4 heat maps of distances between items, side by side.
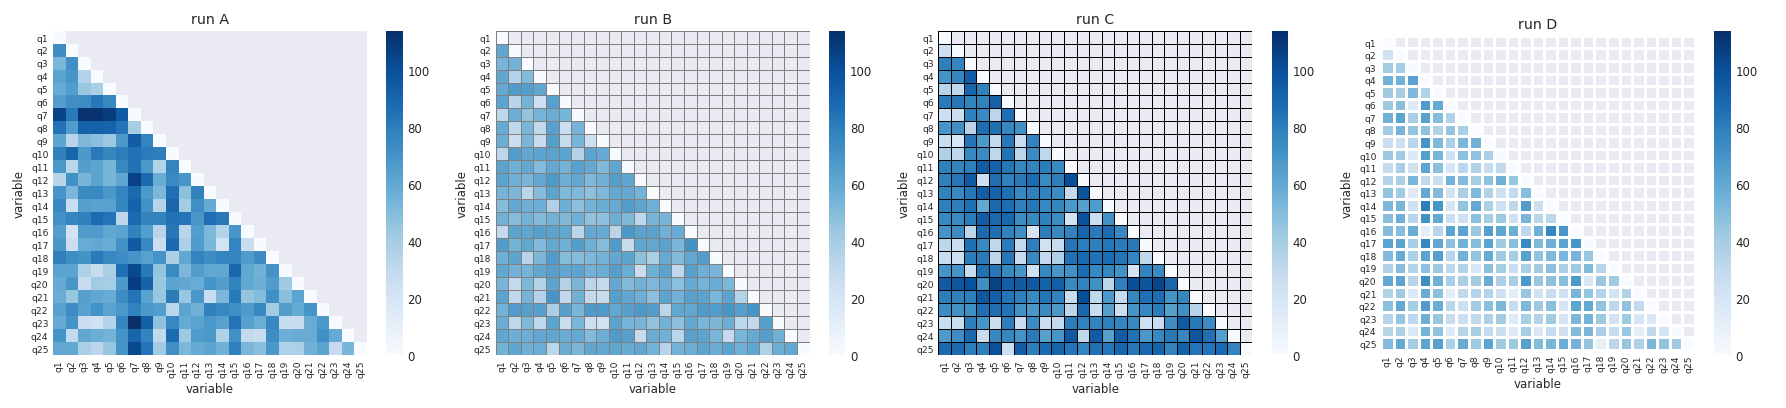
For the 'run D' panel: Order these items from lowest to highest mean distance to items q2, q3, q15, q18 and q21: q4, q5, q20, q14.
q14, q20, q5, q4
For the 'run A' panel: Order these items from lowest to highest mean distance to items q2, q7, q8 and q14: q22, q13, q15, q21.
q21, q13, q22, q15
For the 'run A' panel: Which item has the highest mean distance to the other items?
q7
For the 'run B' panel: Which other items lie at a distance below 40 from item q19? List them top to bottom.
q12, q15, q24
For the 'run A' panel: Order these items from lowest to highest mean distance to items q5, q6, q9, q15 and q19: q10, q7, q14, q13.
q14, q13, q10, q7
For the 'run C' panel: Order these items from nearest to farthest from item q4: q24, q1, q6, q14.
q24, q14, q1, q6
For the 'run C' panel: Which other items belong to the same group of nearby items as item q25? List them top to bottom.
q6
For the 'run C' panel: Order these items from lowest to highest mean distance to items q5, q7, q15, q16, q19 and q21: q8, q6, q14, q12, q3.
q8, q3, q14, q6, q12
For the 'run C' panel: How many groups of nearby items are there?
6
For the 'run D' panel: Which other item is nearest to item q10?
q3
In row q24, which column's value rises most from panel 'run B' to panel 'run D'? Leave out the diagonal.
q12
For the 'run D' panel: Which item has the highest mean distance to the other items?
q4
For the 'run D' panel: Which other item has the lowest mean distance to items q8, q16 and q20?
q19
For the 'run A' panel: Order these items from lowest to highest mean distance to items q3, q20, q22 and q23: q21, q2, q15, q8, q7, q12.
q12, q21, q2, q15, q8, q7
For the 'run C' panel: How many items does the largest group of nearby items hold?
9
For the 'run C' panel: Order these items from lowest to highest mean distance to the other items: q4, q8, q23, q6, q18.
q23, q18, q8, q4, q6
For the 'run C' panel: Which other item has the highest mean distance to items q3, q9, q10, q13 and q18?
q20
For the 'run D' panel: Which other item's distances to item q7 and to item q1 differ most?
q2
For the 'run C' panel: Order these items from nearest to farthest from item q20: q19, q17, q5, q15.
q15, q19, q17, q5
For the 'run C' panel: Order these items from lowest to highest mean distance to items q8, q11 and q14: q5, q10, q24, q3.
q3, q10, q24, q5
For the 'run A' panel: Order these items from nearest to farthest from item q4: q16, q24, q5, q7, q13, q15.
q5, q24, q16, q13, q15, q7
